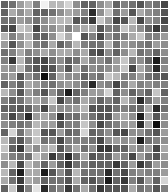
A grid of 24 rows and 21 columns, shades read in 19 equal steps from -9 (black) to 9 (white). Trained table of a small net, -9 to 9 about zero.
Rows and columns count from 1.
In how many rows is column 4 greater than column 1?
11
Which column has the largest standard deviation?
6
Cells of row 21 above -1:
9
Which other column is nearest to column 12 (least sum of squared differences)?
15
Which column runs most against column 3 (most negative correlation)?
5
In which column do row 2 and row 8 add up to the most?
16
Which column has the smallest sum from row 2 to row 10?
20
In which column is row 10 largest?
14
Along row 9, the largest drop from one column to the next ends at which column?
17
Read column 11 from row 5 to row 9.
-3 0 3 3 -1
